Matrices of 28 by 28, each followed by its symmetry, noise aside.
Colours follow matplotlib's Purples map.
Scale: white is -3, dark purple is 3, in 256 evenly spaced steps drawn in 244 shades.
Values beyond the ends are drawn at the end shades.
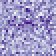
mirrored left to right.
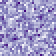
same after a half turn.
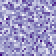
symmetric across the other diagonal.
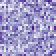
mirrored top to bottom.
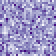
mirrored left to right.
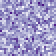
antisymmetric.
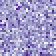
no symmetry.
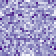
mirrored left to right.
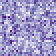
same after a half turn.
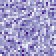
symmetric across the other diagonal.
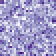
symmetric.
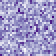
mirrored top to bottom.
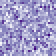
symmetric.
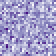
same after a half turn.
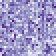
no symmetry.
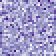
same after a half turn.
